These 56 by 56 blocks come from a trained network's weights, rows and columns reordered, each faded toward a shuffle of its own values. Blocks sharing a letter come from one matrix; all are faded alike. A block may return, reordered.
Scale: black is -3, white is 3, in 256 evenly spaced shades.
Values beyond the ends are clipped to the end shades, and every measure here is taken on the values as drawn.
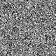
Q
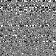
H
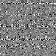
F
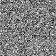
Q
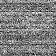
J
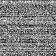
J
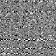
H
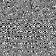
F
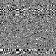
H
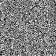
Q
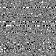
F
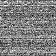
J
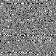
F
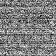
J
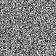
Q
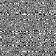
H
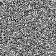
Q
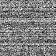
J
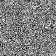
Q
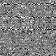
F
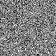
Q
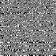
H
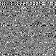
F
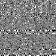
H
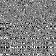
H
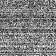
J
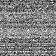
J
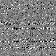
F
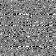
F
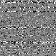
H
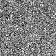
Q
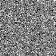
Q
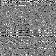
H
